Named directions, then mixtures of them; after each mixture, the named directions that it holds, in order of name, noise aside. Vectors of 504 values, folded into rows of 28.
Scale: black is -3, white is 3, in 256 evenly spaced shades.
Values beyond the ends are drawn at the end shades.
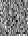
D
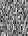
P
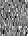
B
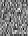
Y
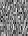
P.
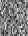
B, D, Y.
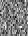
B, D, Y.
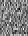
Y.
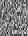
Y.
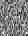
B, P, Y.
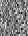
D, P, Y.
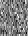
B, D, P.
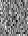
D.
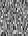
P, Y.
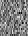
D, P, Y.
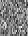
B, D, Y.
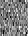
B.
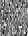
B, Y.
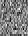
Y.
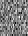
P, Y.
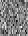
B, D, Y.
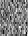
B, P, Y.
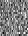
B, D, P.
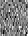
B.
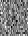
D.
